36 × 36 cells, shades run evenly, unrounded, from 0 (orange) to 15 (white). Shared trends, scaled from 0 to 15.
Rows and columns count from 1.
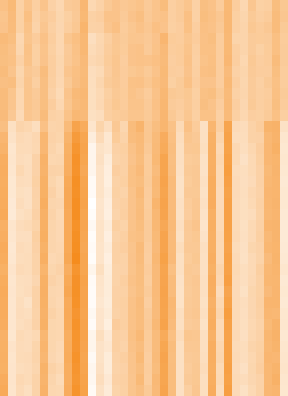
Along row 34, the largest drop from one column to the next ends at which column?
29
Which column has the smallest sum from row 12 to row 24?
10
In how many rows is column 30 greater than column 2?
11
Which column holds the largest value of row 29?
12
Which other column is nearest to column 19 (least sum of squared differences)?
24
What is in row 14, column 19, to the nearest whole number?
8
